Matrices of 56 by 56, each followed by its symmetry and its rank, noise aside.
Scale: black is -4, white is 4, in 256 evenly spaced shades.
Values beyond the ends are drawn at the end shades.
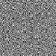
no symmetry, rank six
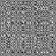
antisymmetric, rank four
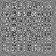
no symmetry, rank four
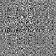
no symmetry, rank five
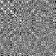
symmetric, rank four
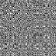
symmetric, rank five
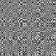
symmetric, rank four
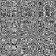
antisymmetric, rank six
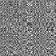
no symmetry, rank six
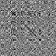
symmetric, rank five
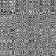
antisymmetric, rank four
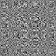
no symmetry, rank five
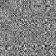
symmetric, rank five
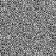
antisymmetric, rank six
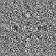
antisymmetric, rank six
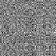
antisymmetric, rank six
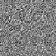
antisymmetric, rank six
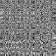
no symmetry, rank five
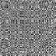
symmetric, rank five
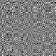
antisymmetric, rank four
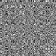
no symmetry, rank four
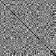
symmetric, rank six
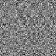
no symmetry, rank five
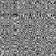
no symmetry, rank six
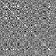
symmetric, rank four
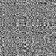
antisymmetric, rank six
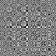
symmetric, rank four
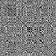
symmetric, rank four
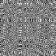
no symmetry, rank five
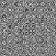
symmetric, rank five
